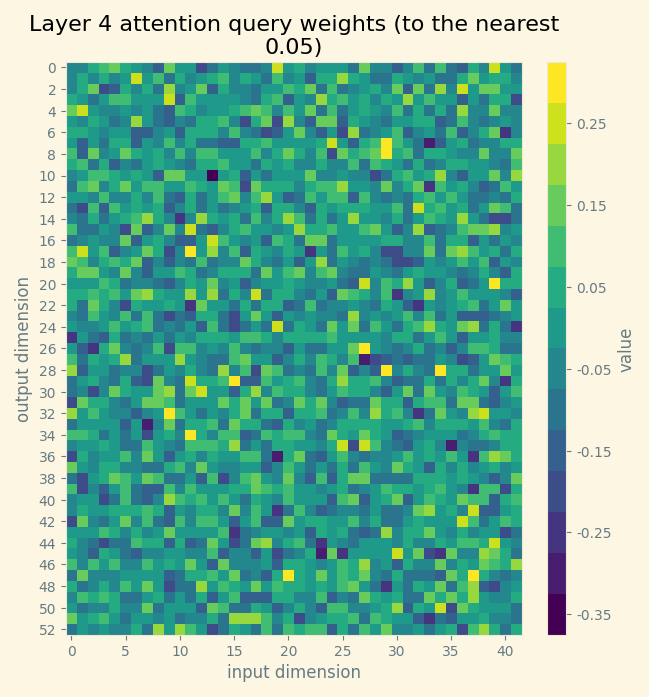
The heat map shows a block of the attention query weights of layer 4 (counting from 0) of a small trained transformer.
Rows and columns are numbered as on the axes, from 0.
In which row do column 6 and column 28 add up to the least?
27
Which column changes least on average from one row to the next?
28
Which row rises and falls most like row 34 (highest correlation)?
29
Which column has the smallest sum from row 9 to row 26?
9
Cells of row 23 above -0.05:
18
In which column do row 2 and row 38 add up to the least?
31
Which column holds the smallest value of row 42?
0
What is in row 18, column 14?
-0.05
